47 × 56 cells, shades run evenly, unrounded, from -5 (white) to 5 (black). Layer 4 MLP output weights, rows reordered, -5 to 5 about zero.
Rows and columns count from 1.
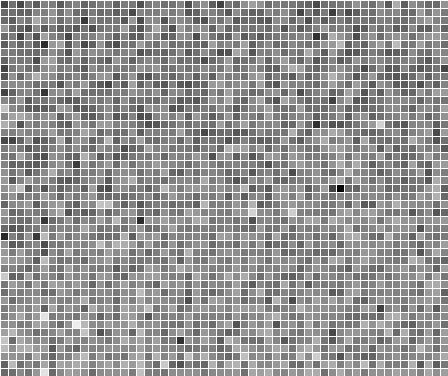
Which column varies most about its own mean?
6
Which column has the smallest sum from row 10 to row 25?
7
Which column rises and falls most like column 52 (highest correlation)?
14
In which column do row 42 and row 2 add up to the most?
42
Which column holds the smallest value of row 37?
18
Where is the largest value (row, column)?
24, 43
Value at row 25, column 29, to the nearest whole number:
1
